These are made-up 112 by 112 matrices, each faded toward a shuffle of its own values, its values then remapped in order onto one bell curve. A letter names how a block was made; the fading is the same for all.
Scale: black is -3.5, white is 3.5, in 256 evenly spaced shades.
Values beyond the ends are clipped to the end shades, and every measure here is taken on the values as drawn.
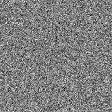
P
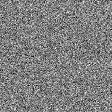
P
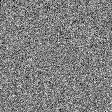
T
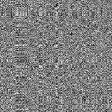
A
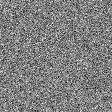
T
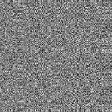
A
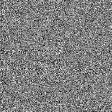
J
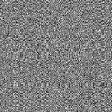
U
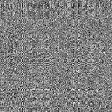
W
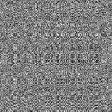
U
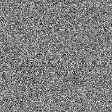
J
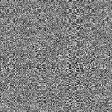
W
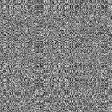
U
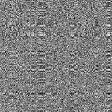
W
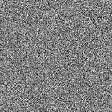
P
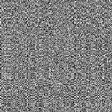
U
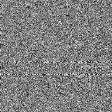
J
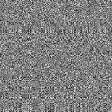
W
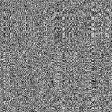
W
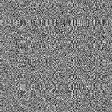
A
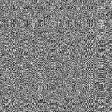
A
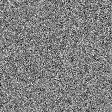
T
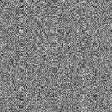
A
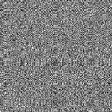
A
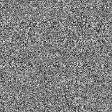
J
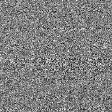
J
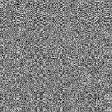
A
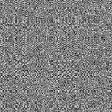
A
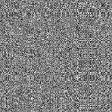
W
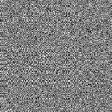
A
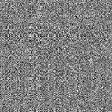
W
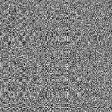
W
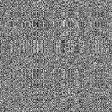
U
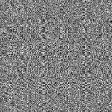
A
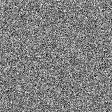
T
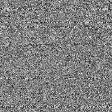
J
